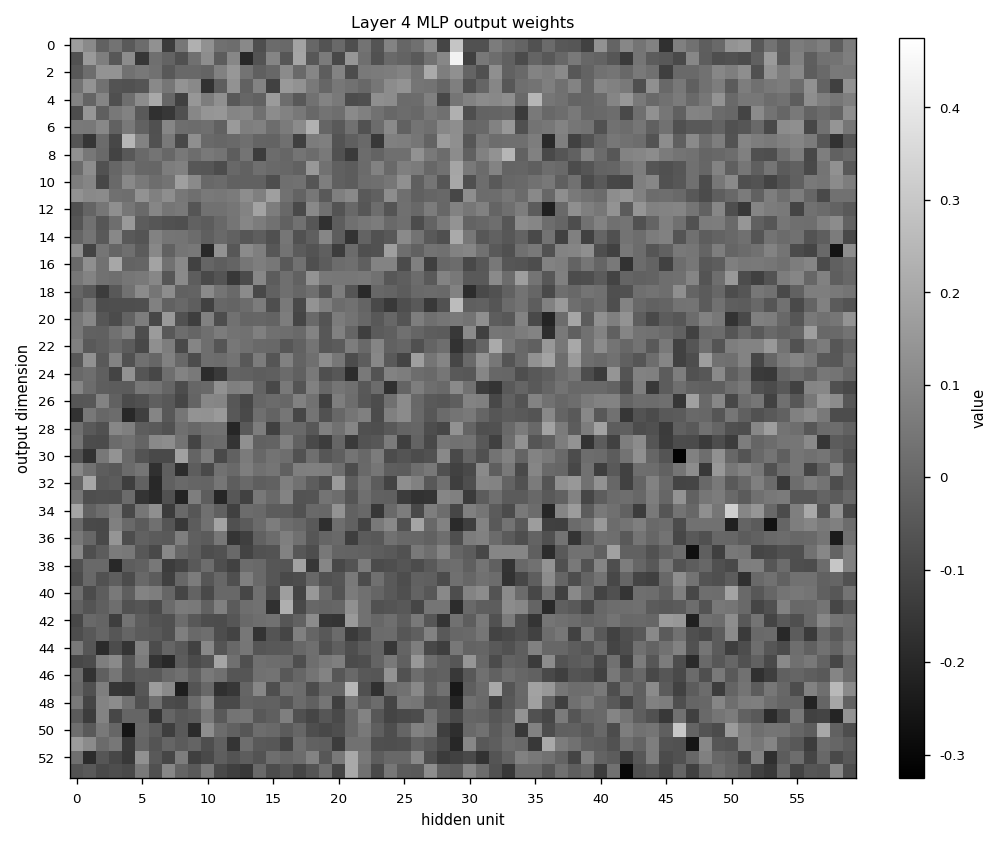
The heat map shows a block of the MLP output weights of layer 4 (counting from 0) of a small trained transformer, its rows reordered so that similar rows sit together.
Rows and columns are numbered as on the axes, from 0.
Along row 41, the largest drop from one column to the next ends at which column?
17
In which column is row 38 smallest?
3
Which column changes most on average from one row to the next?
58
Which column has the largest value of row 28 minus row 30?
46
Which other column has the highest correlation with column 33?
43
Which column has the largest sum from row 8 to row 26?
29
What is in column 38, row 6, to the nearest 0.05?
0.05
